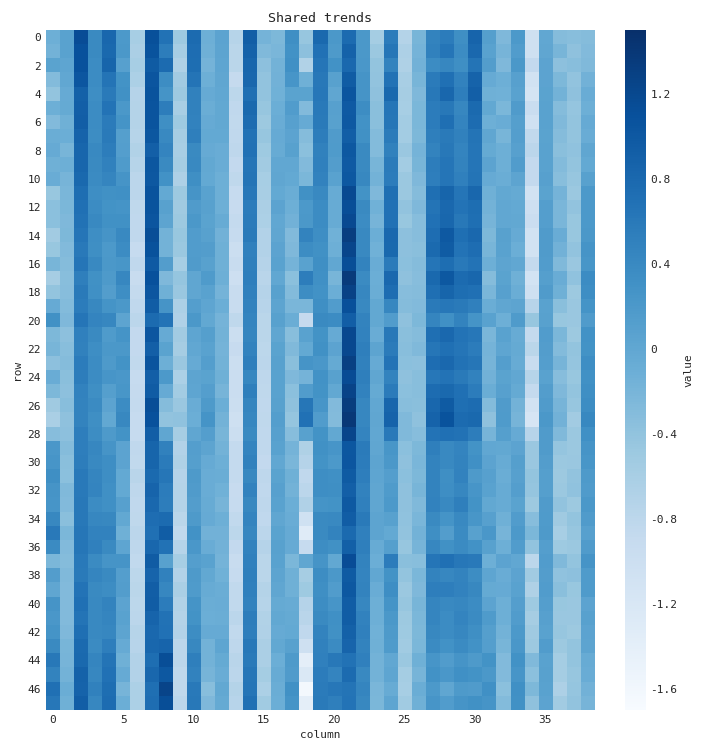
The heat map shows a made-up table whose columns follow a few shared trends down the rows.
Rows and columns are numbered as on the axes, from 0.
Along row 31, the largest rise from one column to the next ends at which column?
7
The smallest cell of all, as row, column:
46, 18
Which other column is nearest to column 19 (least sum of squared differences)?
4
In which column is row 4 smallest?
34
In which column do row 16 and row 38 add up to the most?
21
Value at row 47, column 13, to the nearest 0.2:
-0.8
